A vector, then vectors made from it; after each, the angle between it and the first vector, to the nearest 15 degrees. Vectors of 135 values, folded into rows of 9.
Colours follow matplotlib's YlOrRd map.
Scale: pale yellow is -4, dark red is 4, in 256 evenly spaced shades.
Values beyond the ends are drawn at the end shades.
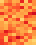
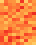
30 degrees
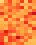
15 degrees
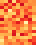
105 degrees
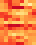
60 degrees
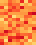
30 degrees
